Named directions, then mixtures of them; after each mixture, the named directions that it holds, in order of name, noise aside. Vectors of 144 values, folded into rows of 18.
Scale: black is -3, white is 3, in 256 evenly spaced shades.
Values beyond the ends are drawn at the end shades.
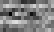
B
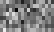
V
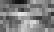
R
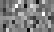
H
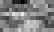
R, V.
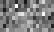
H, R, V.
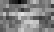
R.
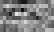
B, R.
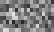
B, H, V.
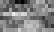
R, V.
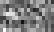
B, V.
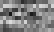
B.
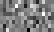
H.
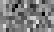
H.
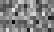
B, H.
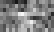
H, R.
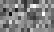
B, H, V.
